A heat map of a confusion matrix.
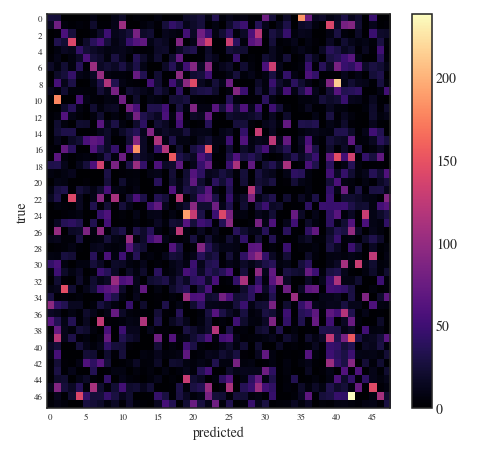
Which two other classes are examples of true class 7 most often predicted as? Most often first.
18, 12
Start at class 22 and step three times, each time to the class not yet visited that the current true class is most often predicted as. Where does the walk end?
29
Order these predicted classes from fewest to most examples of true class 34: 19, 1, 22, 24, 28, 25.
1, 22, 28, 25, 24, 19
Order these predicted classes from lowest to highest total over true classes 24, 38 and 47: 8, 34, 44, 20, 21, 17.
17, 21, 34, 8, 44, 20
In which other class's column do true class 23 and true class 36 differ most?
20
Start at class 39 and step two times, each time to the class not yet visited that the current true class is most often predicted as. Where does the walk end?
26
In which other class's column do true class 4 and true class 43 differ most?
30
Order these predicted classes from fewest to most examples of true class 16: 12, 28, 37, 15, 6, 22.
28, 37, 15, 6, 22, 12
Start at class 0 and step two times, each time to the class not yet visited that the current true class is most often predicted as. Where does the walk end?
31
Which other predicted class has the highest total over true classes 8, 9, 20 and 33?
40
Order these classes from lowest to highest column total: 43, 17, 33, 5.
5, 43, 17, 33
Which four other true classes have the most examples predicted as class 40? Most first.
8, 17, 32, 6
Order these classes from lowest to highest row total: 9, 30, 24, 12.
12, 30, 9, 24
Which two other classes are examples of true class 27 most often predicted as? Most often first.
11, 15
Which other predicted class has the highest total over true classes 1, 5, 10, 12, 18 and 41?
39
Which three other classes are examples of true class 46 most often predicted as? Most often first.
42, 4, 22
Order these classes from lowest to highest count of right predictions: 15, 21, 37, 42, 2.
21, 2, 37, 42, 15
